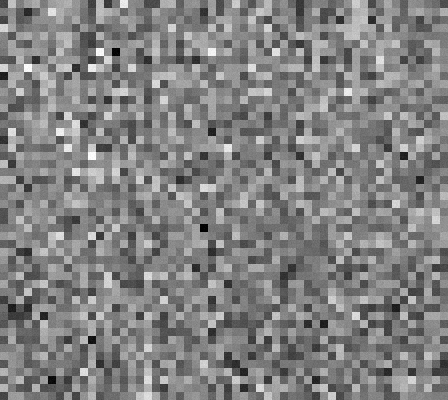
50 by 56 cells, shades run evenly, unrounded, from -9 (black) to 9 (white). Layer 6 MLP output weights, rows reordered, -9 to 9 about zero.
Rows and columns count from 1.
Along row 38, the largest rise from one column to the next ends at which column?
52
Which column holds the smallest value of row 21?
2
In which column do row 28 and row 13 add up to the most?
7
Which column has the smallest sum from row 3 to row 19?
19
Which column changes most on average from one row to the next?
12
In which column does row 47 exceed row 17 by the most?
27
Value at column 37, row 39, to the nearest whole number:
3
